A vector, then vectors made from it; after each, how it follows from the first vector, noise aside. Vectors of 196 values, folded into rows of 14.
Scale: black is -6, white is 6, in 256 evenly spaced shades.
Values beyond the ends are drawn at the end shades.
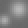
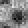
wrapped around, negated, scaled up.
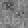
wrapped around, negated, partly zeroed.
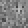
sign-scrambled.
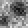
negated, scaled up.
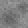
reversed, negated, shrunk.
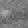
wrapped around, partly zeroed.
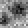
negated, scaled up.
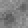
reversed, negated, shrunk.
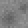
reversed, negated, shrunk.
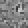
sign-scrambled.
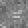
wrapped around, partly zeroed.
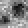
negated, scaled up.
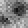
negated, scaled up.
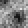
wrapped around, negated, scaled up.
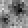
negated, scaled up.
